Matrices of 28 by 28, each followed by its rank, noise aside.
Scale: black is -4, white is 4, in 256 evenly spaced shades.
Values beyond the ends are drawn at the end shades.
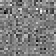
four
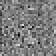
six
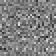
five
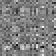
three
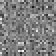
four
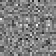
five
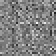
six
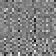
four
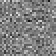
five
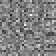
five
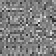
five
